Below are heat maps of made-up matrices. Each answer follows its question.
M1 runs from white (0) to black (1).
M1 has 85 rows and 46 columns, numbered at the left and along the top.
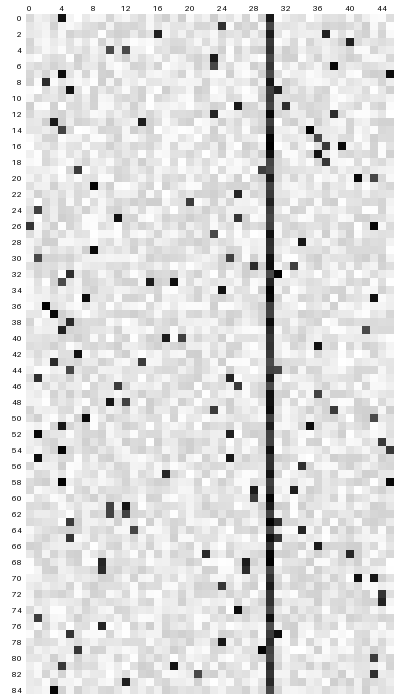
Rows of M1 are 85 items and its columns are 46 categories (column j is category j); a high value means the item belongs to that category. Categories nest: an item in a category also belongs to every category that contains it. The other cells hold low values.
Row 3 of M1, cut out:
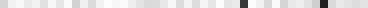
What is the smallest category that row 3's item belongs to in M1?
40
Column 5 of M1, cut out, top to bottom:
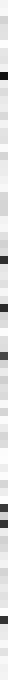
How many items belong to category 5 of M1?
7
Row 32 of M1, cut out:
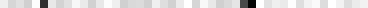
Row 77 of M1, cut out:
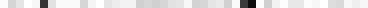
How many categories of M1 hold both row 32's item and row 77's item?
3
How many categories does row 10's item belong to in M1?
1
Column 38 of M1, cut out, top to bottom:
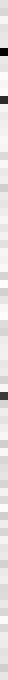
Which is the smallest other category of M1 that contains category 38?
23
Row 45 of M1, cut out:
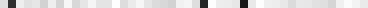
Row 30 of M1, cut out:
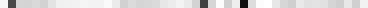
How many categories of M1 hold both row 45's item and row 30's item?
3
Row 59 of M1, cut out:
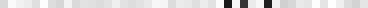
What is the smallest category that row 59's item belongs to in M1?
33
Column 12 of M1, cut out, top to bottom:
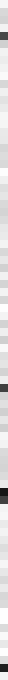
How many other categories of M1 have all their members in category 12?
1
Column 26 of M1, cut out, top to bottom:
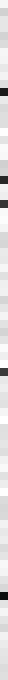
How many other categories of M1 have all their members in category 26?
2
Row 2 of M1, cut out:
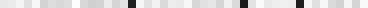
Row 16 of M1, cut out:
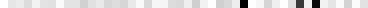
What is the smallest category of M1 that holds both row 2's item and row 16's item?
37
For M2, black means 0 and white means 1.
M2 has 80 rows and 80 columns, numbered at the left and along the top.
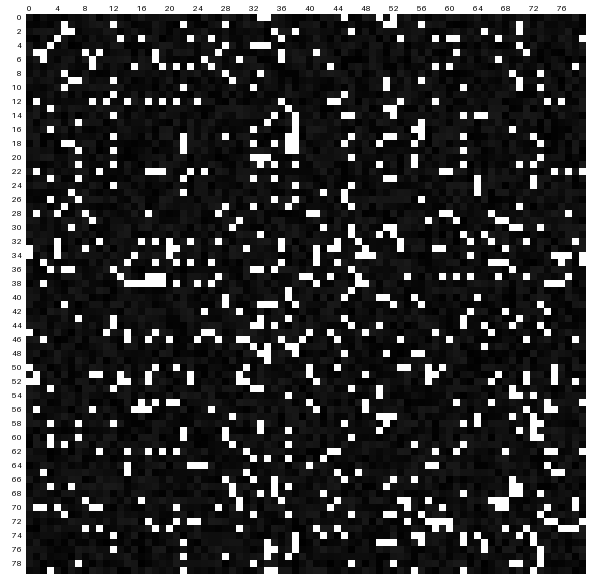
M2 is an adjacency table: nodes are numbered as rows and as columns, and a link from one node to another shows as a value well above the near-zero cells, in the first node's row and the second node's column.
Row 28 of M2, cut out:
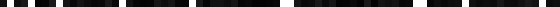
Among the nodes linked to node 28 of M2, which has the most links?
node 17
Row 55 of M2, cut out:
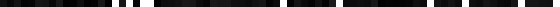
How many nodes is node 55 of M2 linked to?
10
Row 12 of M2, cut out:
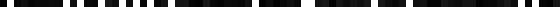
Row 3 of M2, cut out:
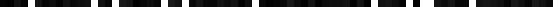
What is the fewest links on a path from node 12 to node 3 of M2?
2
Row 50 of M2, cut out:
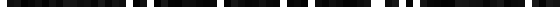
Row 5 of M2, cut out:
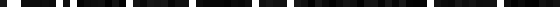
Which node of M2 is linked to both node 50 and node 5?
node 18
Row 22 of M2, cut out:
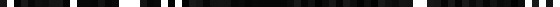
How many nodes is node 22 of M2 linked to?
12
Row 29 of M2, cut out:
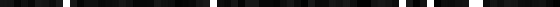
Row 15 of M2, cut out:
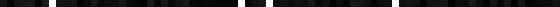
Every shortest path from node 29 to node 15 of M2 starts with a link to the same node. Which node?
node 9
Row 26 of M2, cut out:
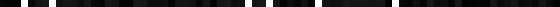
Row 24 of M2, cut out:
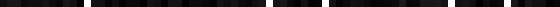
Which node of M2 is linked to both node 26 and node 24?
node 38
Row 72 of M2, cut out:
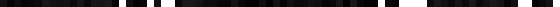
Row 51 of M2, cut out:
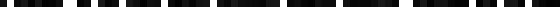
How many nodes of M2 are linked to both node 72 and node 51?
5
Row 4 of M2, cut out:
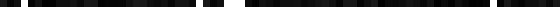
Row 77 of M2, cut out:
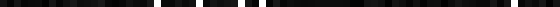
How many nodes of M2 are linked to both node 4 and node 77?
2
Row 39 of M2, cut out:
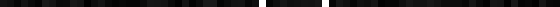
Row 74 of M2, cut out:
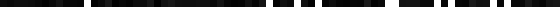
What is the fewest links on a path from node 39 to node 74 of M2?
4
